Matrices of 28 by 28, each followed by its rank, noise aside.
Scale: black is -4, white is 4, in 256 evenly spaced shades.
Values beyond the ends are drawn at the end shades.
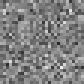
eight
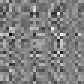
three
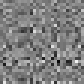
four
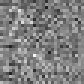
eight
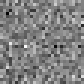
eight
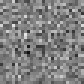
eight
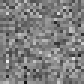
eight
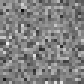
eight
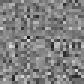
six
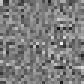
eight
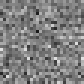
eight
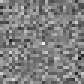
six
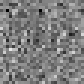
six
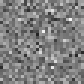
eight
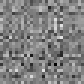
four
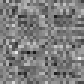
four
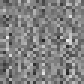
four
